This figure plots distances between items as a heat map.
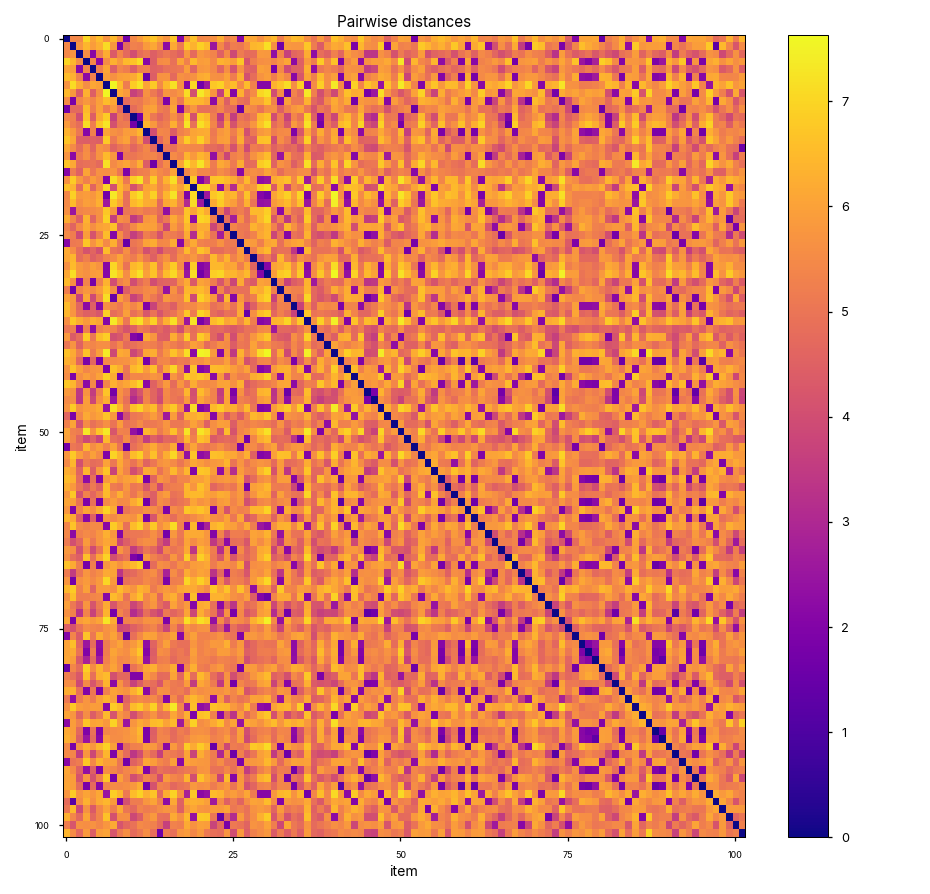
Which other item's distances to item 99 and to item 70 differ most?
23
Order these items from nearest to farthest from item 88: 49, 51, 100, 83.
83, 51, 49, 100
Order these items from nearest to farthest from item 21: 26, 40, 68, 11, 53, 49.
53, 49, 26, 68, 11, 40
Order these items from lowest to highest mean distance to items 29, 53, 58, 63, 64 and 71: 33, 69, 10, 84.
84, 69, 10, 33
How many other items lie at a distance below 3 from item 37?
3
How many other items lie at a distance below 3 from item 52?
8
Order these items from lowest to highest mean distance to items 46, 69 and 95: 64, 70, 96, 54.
64, 54, 70, 96
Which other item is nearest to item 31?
4
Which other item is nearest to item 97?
1
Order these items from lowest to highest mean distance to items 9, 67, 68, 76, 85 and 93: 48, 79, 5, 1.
79, 5, 48, 1
